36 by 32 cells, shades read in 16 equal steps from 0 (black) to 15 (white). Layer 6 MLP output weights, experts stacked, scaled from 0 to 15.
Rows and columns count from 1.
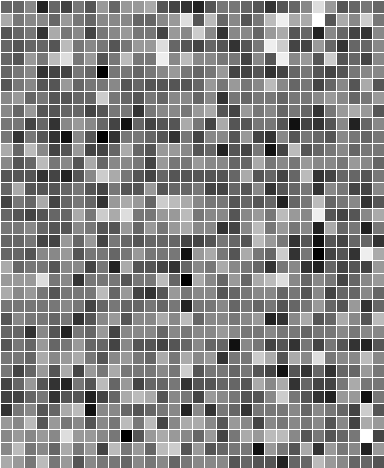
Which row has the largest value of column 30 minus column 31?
31
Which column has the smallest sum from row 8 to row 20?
5
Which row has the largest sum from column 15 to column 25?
2
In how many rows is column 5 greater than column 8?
12
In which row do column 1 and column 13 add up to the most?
33
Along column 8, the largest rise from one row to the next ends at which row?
13
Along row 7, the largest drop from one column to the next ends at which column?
32
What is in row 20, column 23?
6
